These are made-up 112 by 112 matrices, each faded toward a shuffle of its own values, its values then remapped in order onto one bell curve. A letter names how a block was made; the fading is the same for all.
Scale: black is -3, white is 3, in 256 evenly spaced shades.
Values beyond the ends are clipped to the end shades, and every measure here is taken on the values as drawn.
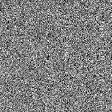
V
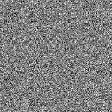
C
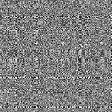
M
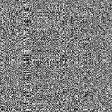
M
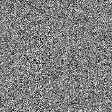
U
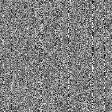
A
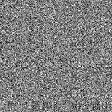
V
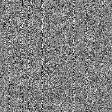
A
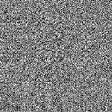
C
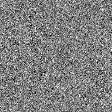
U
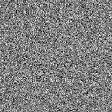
V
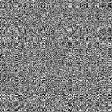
M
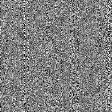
A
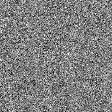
U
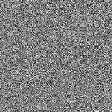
C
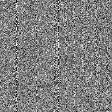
A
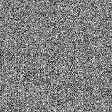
V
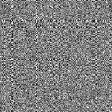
M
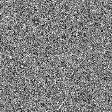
U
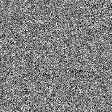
U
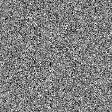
U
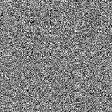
C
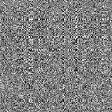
M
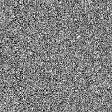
V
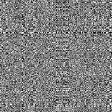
M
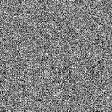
V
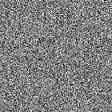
V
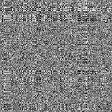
M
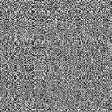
M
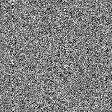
U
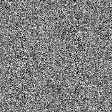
U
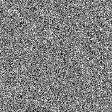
U
